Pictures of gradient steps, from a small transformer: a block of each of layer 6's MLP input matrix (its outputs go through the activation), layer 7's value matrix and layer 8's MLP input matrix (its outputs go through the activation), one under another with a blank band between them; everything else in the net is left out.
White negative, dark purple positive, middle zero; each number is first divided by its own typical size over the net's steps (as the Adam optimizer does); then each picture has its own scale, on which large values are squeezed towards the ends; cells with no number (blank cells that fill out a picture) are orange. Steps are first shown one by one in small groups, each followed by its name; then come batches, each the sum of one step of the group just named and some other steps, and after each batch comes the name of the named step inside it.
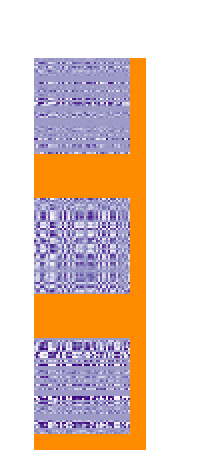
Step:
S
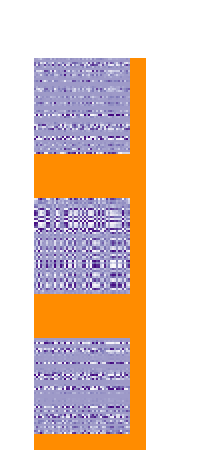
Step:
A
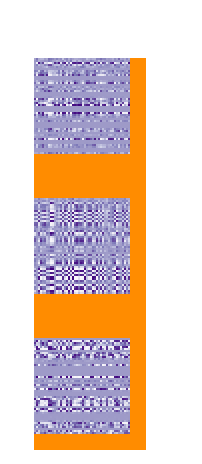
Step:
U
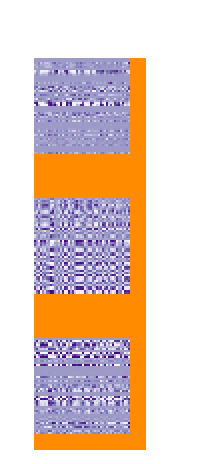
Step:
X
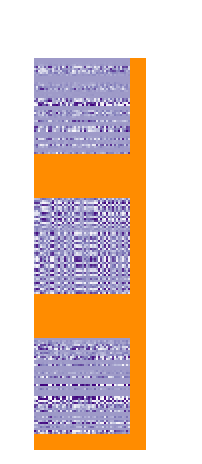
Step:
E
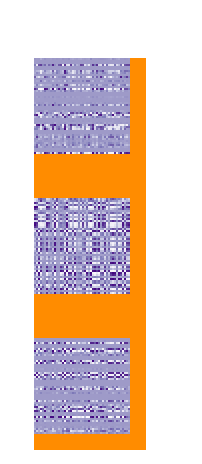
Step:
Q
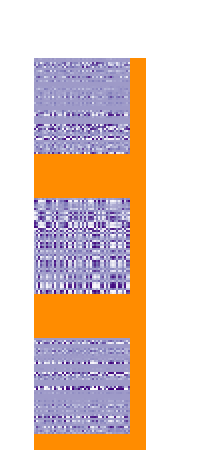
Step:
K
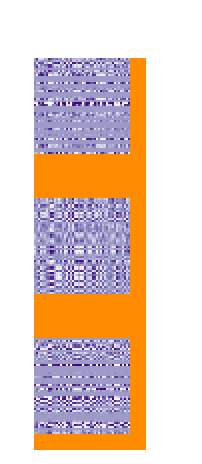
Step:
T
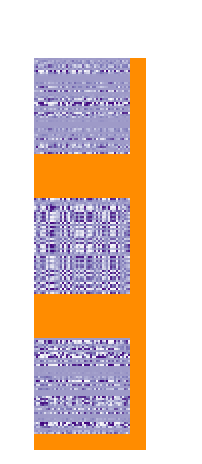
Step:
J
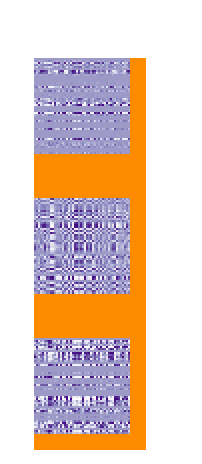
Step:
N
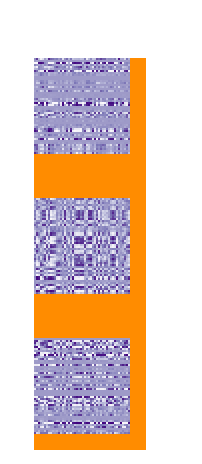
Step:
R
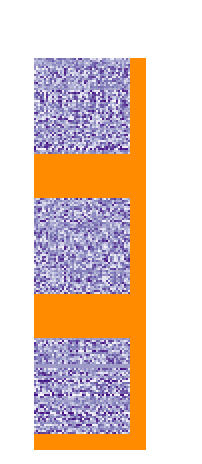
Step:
A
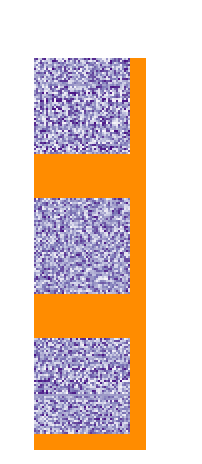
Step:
R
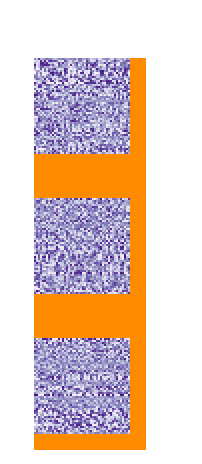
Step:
R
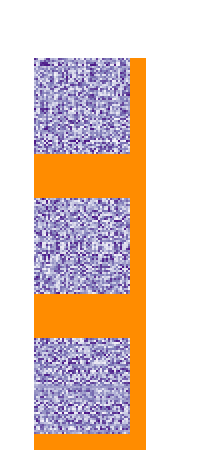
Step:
R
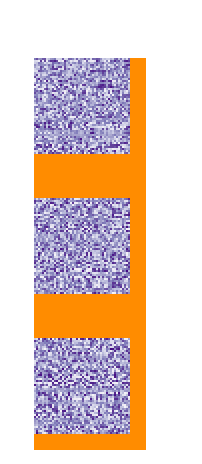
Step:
N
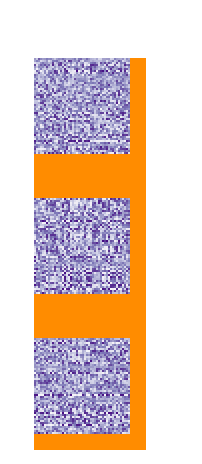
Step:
J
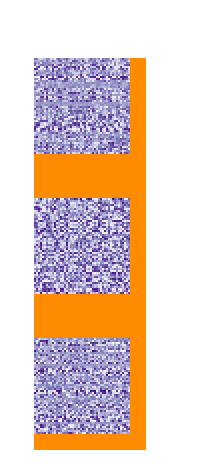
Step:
Q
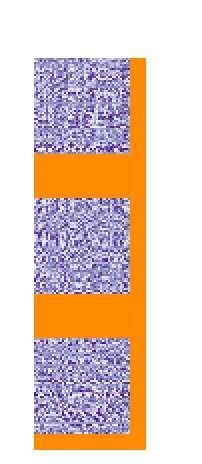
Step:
A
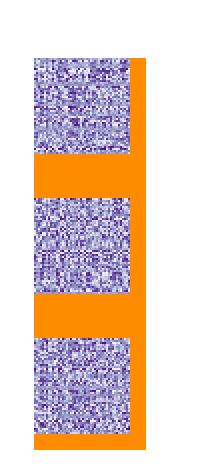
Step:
S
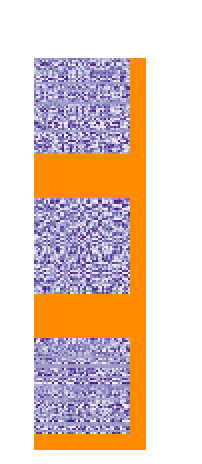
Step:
A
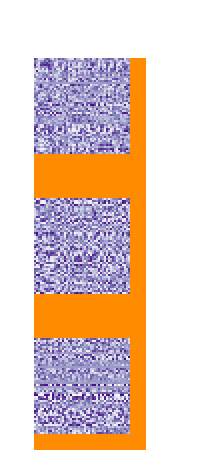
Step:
E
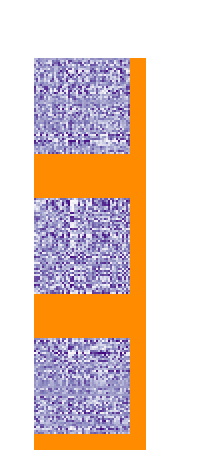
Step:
U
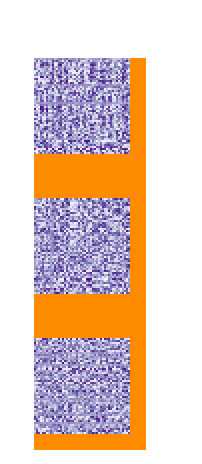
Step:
Q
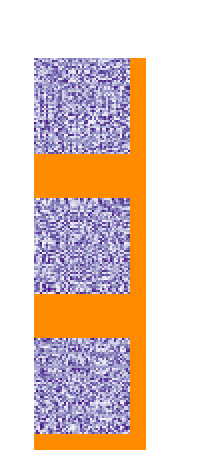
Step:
J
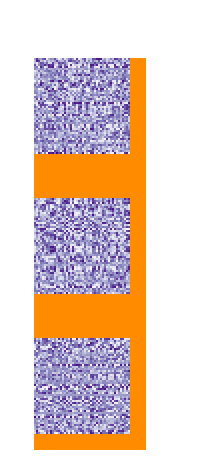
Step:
T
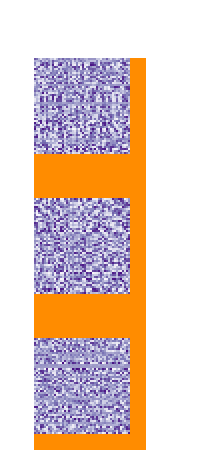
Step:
Q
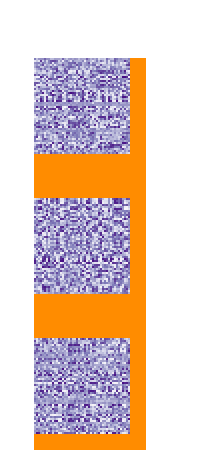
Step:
A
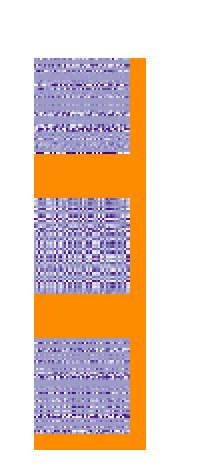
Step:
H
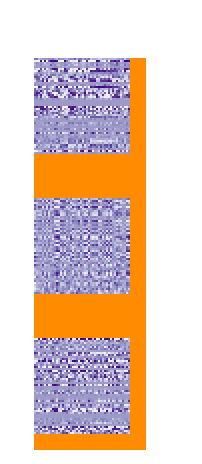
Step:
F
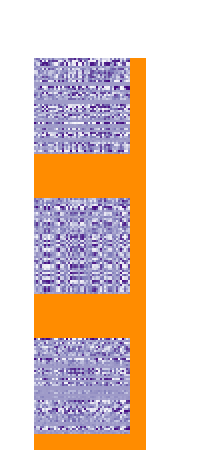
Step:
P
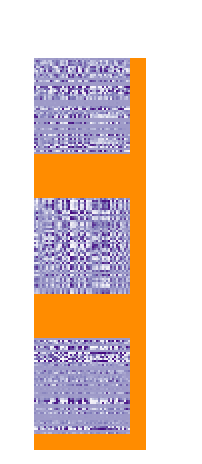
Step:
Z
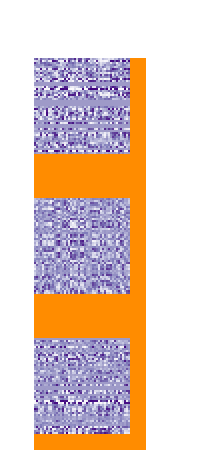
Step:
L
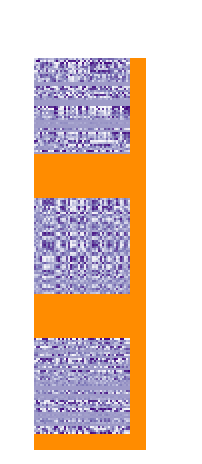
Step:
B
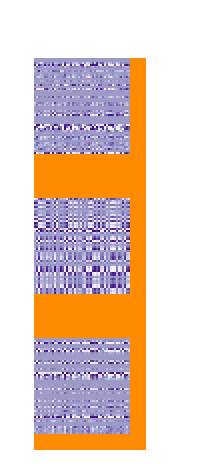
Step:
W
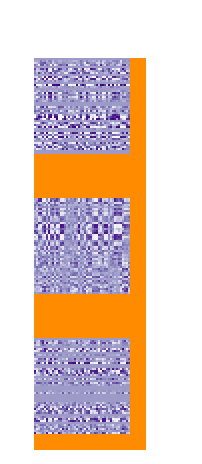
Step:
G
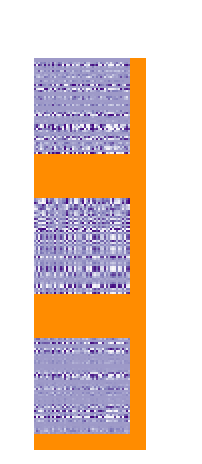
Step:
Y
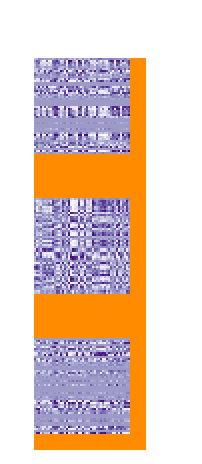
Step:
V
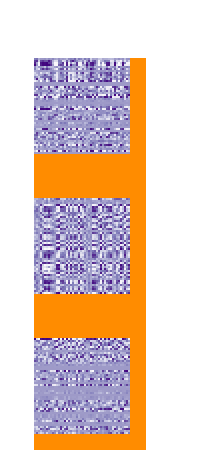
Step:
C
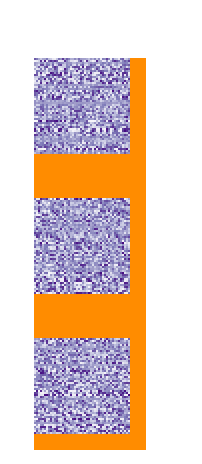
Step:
F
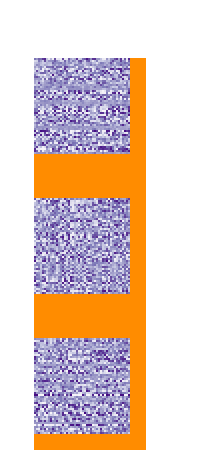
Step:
V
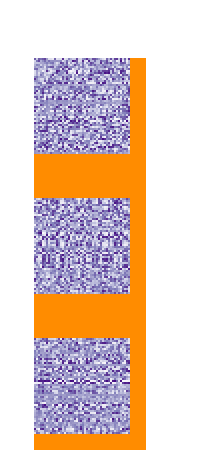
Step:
B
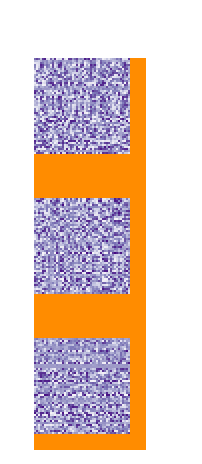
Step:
H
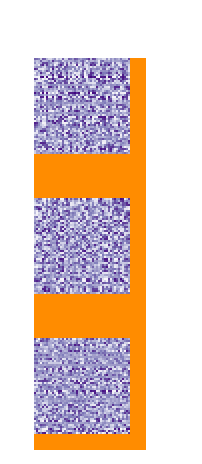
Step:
P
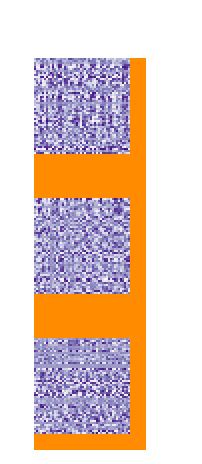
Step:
H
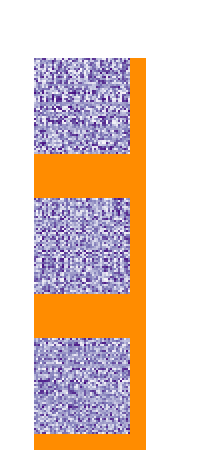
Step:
F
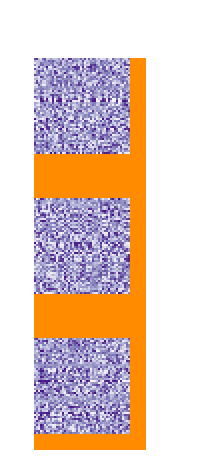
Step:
H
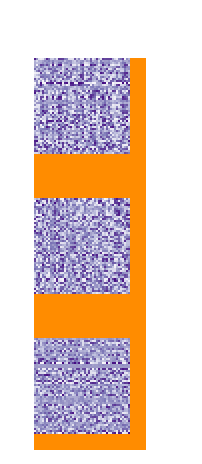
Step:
W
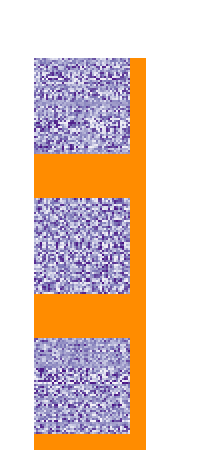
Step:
L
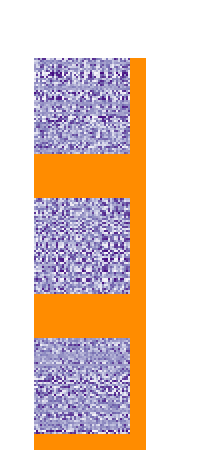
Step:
W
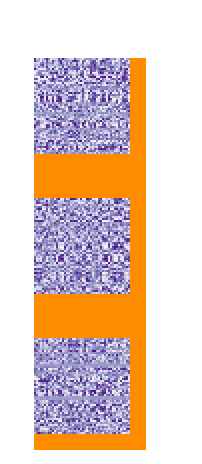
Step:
B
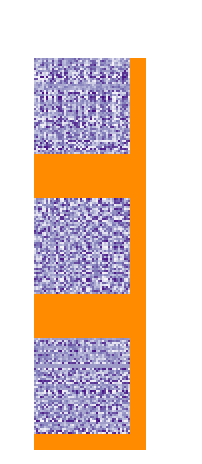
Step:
W
